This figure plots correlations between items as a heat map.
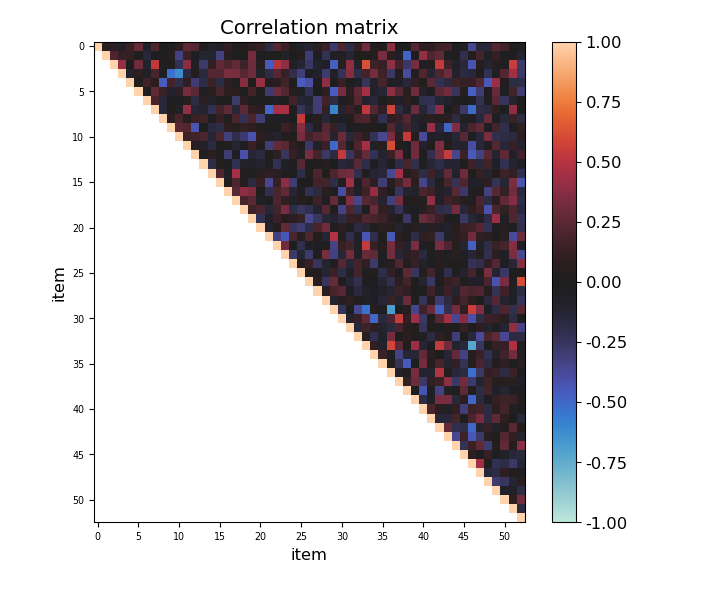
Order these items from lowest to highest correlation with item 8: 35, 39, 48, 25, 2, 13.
35, 39, 2, 13, 48, 25
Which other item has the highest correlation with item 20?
4
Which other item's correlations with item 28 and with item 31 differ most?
3
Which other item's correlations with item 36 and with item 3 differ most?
10
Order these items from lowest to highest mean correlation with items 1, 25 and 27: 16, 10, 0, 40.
16, 0, 10, 40
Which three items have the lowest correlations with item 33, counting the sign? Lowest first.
46, 29, 21
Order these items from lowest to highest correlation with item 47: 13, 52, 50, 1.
13, 52, 50, 1
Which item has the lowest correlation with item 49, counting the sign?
26
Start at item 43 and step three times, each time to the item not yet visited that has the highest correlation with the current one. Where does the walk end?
37
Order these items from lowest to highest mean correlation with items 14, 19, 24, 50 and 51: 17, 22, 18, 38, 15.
38, 15, 18, 22, 17
